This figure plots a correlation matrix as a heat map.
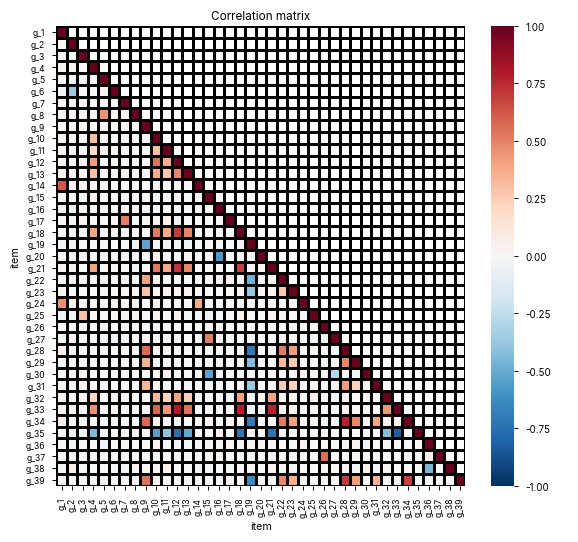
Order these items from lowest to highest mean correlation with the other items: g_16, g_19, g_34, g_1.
g_19, g_16, g_1, g_34
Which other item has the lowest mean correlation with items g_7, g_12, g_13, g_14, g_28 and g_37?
g_35
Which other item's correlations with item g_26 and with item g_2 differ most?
g_37
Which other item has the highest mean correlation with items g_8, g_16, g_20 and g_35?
g_5
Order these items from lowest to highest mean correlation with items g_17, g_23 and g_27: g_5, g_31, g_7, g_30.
g_30, g_5, g_31, g_7
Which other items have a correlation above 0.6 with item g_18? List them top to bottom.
g_12, g_21, g_33
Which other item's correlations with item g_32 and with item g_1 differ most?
g_14
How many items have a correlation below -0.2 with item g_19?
8
